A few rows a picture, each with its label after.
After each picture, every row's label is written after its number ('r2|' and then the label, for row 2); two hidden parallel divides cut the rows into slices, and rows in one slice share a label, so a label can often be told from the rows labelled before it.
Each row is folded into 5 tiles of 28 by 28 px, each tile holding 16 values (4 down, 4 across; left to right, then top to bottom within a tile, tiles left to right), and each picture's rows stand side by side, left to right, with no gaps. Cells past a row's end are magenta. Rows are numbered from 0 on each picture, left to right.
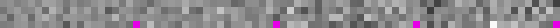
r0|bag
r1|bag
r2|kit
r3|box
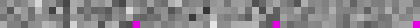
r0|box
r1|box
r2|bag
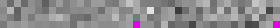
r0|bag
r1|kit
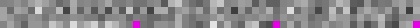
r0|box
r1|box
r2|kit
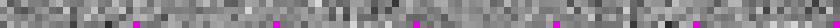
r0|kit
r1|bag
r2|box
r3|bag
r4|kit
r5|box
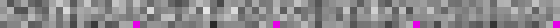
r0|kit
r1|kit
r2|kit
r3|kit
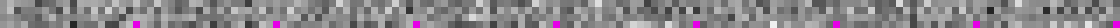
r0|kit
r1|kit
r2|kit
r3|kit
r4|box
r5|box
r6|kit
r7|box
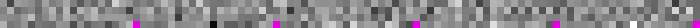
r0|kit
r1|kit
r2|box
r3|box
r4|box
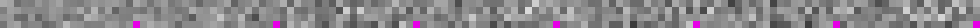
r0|bag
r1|bag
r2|kit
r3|kit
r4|kit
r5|kit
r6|kit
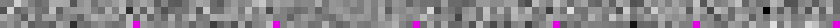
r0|kit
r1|kit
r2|bag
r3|kit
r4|kit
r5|box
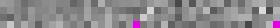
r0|bag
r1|kit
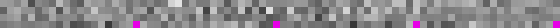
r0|kit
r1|box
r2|kit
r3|bag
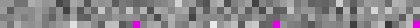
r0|box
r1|box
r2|kit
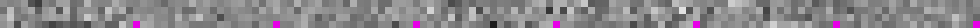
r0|kit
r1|bag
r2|bag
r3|kit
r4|kit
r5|box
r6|bag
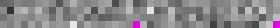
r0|box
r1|kit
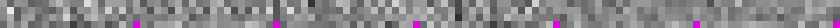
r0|kit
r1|box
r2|kit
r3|kit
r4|bag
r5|bag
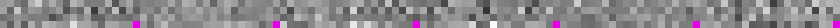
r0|box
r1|bag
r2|box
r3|box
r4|bag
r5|kit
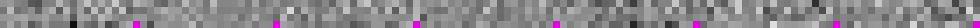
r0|kit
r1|bag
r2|kit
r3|bag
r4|kit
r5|box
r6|box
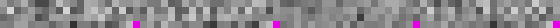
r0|kit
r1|kit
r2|bag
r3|kit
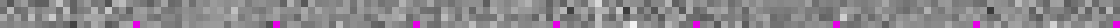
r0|kit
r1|bag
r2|bag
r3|bag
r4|box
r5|bag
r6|bag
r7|box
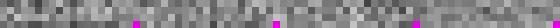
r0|kit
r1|kit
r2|box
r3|bag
